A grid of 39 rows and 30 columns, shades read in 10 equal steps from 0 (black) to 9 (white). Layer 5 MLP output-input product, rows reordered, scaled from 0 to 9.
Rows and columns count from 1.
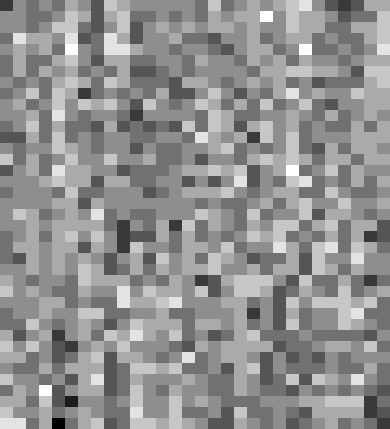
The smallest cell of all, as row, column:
39, 5
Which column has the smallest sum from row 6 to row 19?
11
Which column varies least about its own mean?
13
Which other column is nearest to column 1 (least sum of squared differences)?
12
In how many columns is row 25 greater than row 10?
13
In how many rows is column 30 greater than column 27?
19
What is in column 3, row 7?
4
